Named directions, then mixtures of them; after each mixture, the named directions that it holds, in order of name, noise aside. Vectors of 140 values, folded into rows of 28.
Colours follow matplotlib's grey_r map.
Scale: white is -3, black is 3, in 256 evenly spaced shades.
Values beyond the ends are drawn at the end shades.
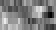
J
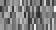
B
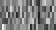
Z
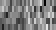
B, J, Z.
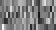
Z.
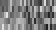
B, J, Z.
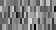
B, Z.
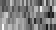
B, J, Z.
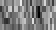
B, J, Z.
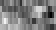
J.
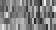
B, J, Z.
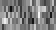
J, Z.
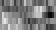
J.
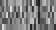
Z.
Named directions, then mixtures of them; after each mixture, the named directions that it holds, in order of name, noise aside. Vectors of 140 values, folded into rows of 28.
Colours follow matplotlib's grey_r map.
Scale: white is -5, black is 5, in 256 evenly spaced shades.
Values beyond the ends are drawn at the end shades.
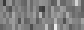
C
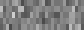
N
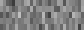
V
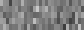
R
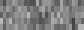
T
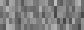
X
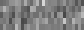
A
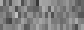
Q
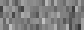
N, X.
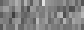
A.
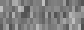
A, N.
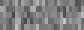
A, X.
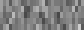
N, R.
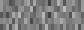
V.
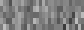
A, R.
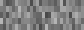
T, V.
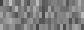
Q, V.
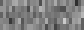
A, C.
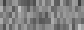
N, T.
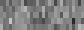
A, T, X.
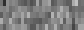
C, T.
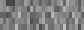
V.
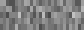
C, V.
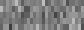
A, N.
